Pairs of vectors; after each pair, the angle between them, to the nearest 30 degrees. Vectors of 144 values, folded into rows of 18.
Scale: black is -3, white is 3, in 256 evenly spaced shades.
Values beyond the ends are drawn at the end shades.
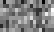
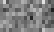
150 degrees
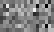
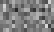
120 degrees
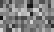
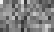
90 degrees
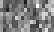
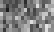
30 degrees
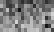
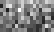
150 degrees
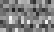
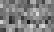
150 degrees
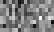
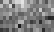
120 degrees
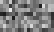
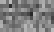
60 degrees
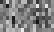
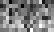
90 degrees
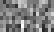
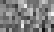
30 degrees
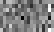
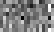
30 degrees
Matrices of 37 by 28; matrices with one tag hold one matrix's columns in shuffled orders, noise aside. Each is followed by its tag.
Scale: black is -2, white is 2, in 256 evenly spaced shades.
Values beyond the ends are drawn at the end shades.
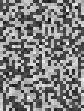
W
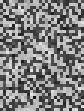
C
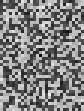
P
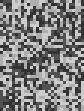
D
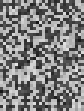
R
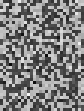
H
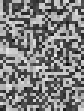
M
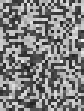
H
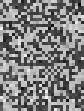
R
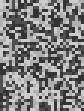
D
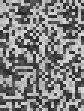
H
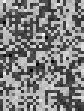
D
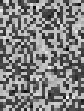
H
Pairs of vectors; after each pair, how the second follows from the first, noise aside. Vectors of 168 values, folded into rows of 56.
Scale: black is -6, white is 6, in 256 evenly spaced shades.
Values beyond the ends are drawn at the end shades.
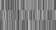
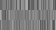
reversed, partly zeroed.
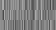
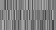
reversed, negated.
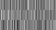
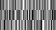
wrapped around, scaled up.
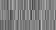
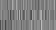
partly zeroed.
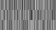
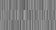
reversed, negated, shrunk.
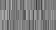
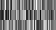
negated, scaled up.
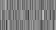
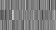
reversed, partly zeroed.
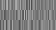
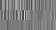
partly zeroed.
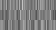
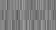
shrunk.
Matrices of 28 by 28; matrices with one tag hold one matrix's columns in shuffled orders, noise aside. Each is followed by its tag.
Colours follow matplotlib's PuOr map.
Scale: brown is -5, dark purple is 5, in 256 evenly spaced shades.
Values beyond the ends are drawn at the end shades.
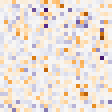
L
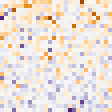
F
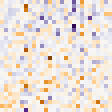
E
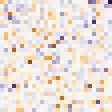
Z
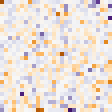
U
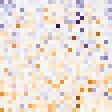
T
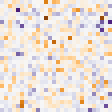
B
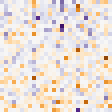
E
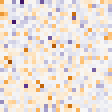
Z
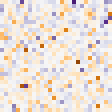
Z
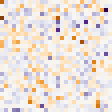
B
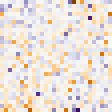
U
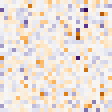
L
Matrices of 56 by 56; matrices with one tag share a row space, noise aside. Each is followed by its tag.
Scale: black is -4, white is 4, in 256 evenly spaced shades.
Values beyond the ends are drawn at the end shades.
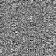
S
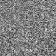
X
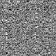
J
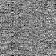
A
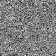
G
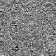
S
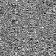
S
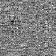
A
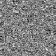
S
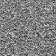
X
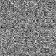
X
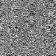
S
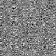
S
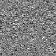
S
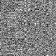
G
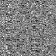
J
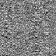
J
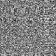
X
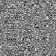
G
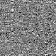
A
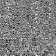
J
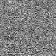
G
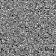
X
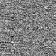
A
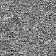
A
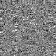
S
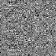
G
